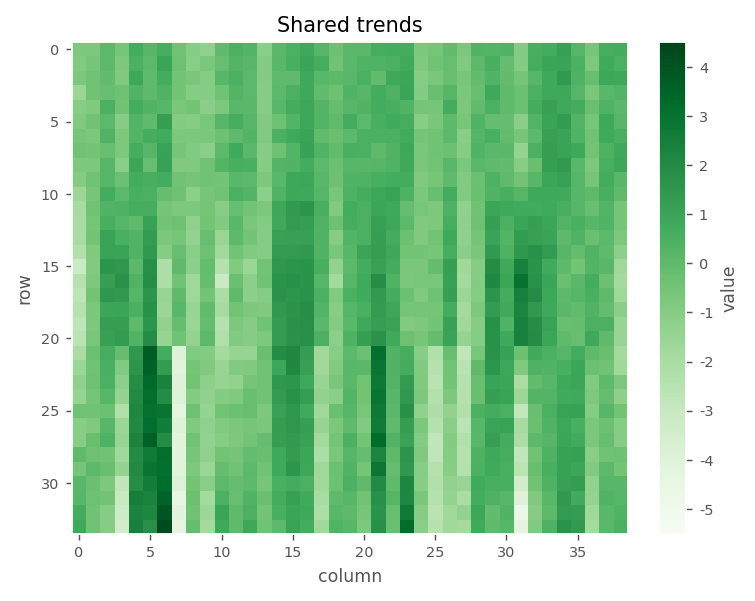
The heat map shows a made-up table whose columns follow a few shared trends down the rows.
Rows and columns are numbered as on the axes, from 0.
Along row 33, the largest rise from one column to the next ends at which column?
4
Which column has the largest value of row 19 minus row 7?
31
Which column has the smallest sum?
7
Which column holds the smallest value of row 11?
0
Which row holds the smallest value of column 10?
16
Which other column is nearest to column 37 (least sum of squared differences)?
19
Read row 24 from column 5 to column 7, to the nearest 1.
3 2 -4
